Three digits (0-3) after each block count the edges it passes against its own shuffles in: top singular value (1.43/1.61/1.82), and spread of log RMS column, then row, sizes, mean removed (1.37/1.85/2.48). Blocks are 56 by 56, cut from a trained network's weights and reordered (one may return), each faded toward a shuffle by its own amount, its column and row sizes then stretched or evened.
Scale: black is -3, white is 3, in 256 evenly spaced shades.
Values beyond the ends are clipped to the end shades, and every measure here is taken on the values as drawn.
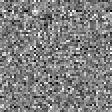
1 1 2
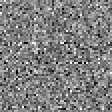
0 0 2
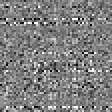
3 2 3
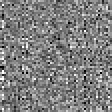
2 2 1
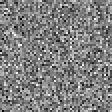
0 0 0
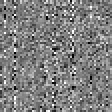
1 3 0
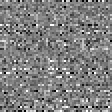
2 1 3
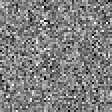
0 1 0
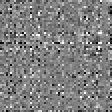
0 3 3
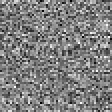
2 0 1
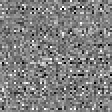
0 2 3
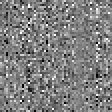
0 3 0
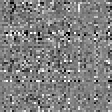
0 3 3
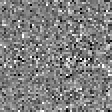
0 2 2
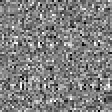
1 1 2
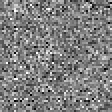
1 1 2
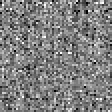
0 0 1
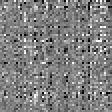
2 3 3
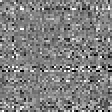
3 2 3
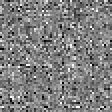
1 3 2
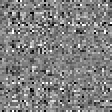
1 2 3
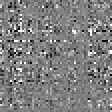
0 3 3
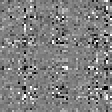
1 3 3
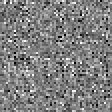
1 2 2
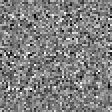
0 1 2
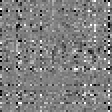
2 3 3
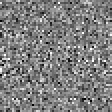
0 1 2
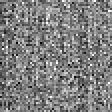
1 0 0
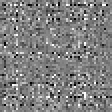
1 3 3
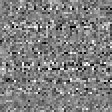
1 0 3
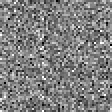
1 1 0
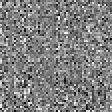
0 3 1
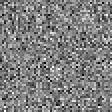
2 1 2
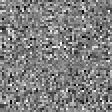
0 1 2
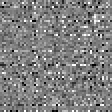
1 2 3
